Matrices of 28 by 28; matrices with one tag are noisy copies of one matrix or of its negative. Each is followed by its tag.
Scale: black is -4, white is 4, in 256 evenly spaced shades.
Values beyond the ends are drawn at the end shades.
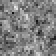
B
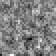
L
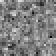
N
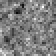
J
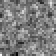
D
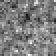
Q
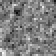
J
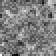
D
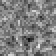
L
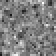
D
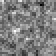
N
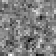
L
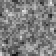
D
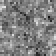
B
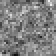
D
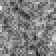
B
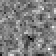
L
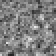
L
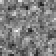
N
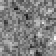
B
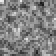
N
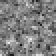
L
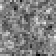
B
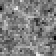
B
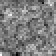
D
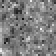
J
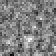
L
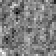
J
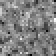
Q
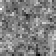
B
